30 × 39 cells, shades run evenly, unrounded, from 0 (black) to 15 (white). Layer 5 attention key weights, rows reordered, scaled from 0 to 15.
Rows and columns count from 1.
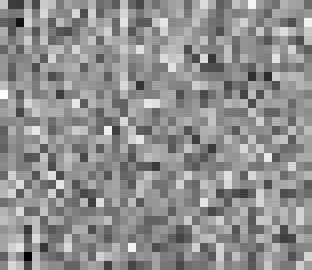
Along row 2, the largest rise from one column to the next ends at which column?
12
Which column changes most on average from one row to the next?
8
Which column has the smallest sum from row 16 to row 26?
25
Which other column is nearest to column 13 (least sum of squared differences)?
30
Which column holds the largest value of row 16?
18
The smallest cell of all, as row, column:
29, 4
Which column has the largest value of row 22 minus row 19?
7
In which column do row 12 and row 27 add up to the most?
5
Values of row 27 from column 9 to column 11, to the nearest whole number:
11 7 9
